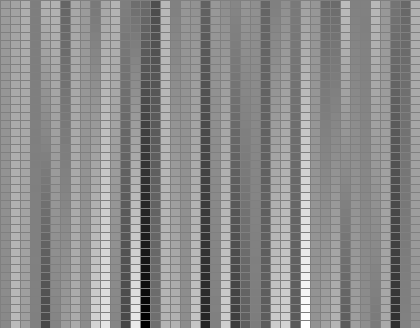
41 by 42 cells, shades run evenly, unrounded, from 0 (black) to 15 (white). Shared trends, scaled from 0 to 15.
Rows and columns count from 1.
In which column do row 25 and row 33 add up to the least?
15
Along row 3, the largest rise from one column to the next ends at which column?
17
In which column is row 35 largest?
31
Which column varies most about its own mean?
14
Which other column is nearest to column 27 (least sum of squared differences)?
30
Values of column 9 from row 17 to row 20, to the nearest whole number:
9 9 9 9
